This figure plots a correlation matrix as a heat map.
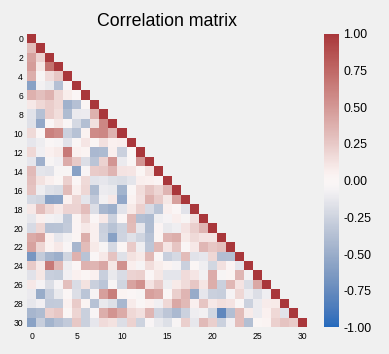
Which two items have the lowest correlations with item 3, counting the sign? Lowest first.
17, 23
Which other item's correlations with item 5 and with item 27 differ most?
14
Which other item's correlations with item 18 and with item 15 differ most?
27
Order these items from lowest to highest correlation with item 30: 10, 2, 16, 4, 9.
2, 4, 10, 16, 9
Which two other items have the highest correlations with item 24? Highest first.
2, 10
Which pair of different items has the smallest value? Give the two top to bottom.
21, 29
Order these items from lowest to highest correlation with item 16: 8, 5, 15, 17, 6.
8, 5, 6, 15, 17
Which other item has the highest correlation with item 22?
0
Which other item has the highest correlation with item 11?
26
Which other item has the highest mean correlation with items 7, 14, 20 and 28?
22
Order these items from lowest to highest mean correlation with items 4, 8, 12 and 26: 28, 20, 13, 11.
20, 28, 11, 13
